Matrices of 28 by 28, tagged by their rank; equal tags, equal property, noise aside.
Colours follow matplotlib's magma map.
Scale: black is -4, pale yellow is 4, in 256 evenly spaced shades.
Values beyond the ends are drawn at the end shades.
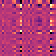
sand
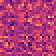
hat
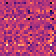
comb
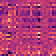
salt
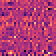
comb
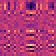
sand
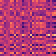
sand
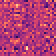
hat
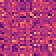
comb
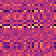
sand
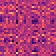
comb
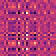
sand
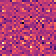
hat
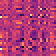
comb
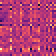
salt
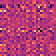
comb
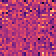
hat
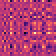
salt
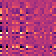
sand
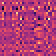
comb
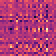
salt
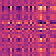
sand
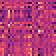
comb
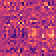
hat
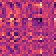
salt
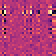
sand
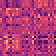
comb
